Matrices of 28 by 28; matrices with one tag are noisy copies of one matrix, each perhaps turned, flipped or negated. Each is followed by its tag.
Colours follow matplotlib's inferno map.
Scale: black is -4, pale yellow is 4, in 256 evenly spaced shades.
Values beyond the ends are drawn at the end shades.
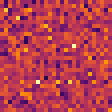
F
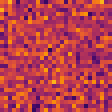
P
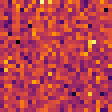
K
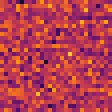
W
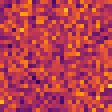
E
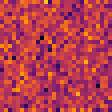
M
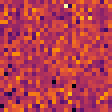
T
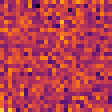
P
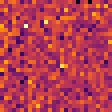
M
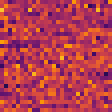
P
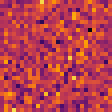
W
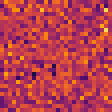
F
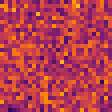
P
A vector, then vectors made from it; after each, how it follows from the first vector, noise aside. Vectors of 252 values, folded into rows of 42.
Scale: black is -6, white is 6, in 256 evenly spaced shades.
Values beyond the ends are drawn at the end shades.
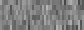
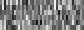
reversed, negated, scaled up.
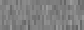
shrunk.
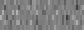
wrapped around, negated, partly zeroed.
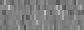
wrapped around, negated, partly zeroed.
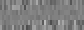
wrapped around, negated, partly zeroed.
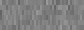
wrapped around, shrunk.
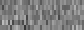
wrapped around.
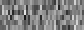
wrapped around, scaled up.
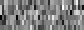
wrapped around, scaled up.
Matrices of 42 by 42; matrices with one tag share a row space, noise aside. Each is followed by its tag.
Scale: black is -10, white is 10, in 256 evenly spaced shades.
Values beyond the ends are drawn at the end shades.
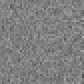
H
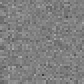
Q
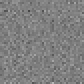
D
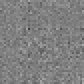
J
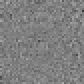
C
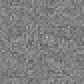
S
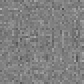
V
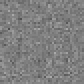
Q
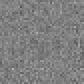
V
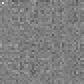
V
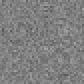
S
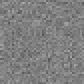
Q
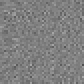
D
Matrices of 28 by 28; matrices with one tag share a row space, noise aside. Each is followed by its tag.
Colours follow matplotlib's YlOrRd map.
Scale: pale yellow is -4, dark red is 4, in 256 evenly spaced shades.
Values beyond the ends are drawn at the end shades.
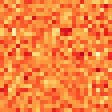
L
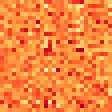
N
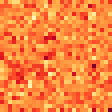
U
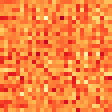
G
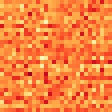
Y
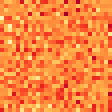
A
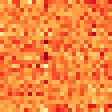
Y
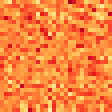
N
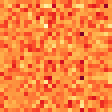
N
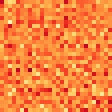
A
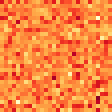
L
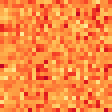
G
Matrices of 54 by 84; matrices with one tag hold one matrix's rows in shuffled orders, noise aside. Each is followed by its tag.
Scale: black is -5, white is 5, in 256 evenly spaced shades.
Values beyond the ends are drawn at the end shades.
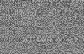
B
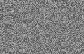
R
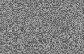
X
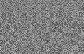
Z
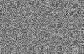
Z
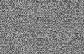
B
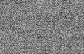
B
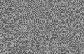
R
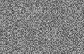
X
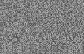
X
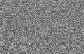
R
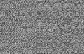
B
